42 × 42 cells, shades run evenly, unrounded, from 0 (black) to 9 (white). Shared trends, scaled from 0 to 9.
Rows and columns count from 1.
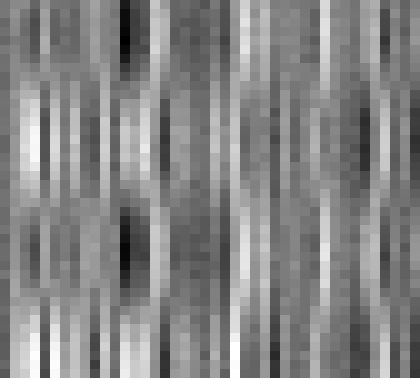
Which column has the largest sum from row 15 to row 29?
24
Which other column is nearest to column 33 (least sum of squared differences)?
25
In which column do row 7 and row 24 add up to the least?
13
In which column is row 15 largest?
4
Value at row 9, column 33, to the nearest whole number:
7
